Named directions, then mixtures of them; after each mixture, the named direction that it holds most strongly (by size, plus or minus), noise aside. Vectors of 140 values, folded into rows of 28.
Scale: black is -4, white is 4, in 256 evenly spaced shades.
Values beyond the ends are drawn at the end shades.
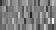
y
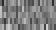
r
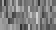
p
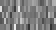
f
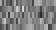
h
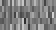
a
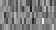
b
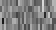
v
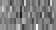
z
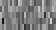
v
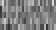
r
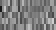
f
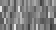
f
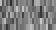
h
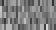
r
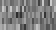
z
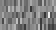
v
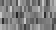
v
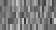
a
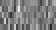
f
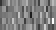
y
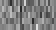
z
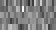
h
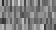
a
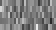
z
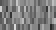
f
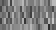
y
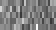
z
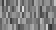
h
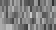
p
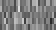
f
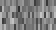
v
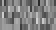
p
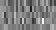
b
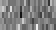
z
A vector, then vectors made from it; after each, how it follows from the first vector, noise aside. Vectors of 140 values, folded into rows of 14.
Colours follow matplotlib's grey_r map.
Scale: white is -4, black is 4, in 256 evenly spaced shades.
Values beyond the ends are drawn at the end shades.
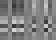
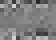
wrapped around, negated, partly zeroed.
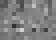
partly zeroed.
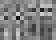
wrapped around.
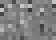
wrapped around, negated, partly zeroed.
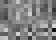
wrapped around.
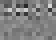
wrapped around, negated, partly zeroed.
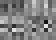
copied.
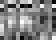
wrapped around, negated, scaled up.
